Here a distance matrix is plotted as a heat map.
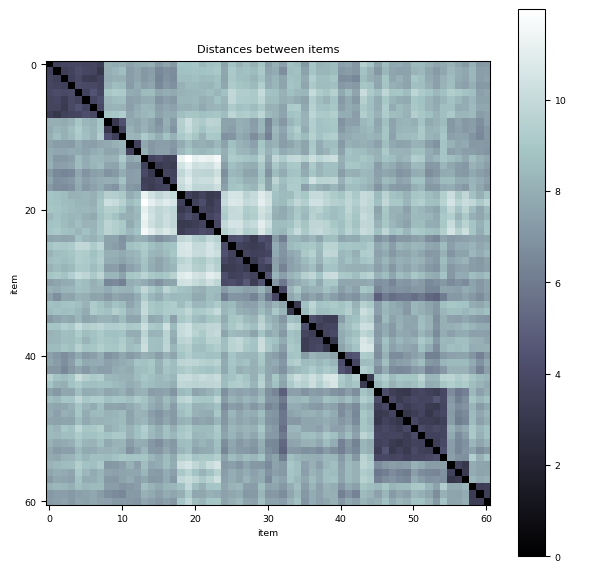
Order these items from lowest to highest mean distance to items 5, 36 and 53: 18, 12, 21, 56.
56, 12, 21, 18
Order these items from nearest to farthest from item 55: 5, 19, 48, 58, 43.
48, 58, 5, 43, 19
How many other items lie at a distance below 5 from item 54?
9
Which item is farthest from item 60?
19
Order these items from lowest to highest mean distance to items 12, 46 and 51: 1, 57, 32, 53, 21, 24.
53, 32, 57, 24, 1, 21
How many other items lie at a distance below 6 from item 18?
5
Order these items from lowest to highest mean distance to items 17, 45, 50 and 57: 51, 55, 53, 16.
53, 51, 55, 16
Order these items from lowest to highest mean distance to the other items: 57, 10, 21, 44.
57, 10, 21, 44
